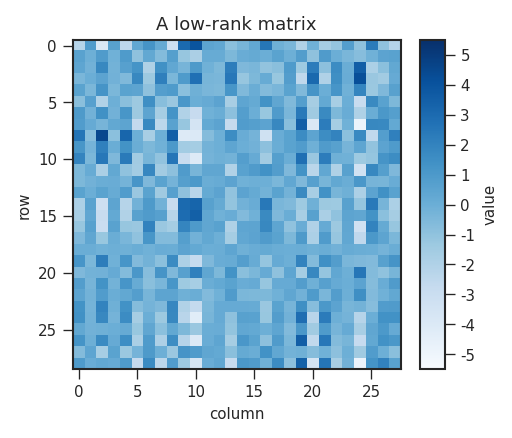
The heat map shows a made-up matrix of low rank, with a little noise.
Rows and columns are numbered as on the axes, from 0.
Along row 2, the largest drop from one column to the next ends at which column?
25
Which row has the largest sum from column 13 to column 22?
8
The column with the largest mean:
19
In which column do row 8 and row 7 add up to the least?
10
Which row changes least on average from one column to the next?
18
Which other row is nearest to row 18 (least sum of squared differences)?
12
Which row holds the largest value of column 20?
3
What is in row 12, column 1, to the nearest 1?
0
